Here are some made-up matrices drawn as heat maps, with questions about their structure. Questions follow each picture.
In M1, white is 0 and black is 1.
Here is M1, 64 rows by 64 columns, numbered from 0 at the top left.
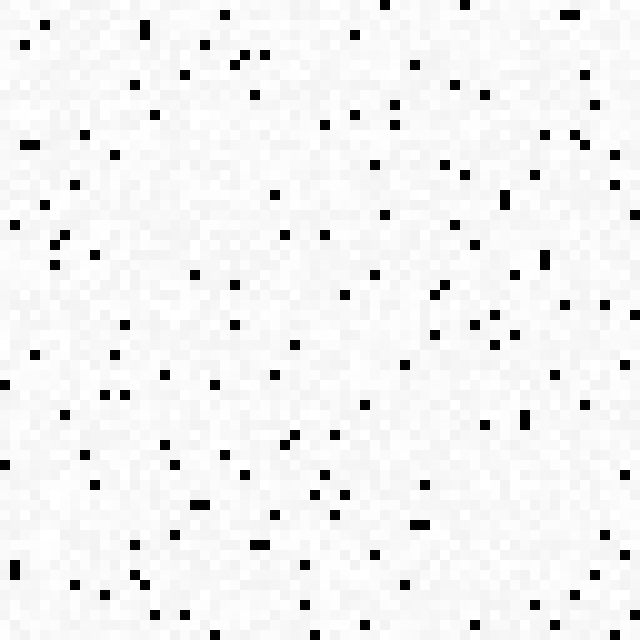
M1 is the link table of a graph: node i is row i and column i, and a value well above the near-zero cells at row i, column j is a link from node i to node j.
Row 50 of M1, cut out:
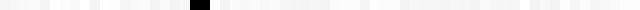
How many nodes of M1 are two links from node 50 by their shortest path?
2
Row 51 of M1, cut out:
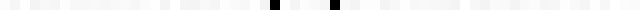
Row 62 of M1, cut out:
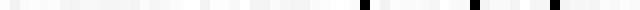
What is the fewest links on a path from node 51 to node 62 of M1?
4
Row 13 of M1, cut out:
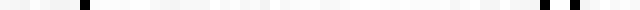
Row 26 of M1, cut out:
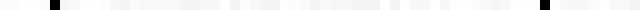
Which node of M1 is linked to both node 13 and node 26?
node 54
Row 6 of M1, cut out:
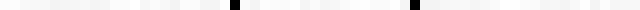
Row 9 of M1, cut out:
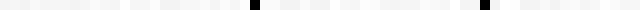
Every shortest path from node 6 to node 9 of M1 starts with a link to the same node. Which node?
node 41
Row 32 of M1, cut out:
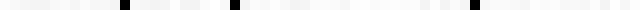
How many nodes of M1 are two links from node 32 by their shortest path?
5
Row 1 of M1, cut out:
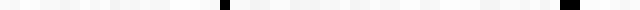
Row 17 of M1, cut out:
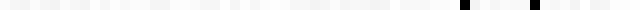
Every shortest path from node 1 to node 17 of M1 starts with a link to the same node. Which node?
node 56
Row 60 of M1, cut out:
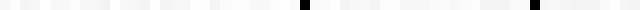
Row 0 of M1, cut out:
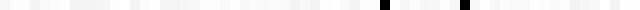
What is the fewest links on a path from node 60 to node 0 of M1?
4
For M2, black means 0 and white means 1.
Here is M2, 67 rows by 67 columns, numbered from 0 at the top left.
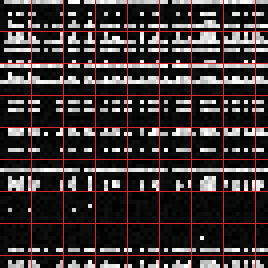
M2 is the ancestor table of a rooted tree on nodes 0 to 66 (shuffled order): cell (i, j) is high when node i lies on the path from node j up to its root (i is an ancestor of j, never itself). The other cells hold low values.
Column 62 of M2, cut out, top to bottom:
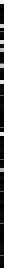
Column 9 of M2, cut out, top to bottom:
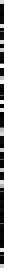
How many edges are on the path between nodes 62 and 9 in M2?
9
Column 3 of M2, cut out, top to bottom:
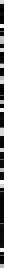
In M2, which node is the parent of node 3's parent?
45
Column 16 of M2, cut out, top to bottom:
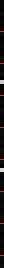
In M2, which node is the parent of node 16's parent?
20
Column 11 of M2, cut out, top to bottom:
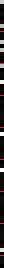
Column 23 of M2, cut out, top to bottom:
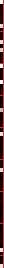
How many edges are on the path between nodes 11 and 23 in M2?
4
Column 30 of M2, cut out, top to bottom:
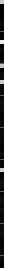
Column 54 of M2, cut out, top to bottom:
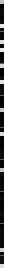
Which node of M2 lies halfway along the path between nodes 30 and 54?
33
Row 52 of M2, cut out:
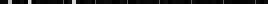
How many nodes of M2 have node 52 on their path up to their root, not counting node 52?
3
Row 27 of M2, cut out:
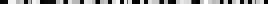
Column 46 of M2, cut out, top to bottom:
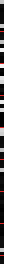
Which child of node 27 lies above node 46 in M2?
25
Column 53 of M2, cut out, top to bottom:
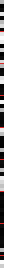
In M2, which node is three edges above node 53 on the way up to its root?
15
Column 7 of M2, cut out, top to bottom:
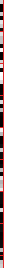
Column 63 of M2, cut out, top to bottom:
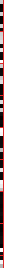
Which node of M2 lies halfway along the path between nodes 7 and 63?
5
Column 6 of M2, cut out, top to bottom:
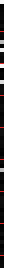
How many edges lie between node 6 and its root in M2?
6
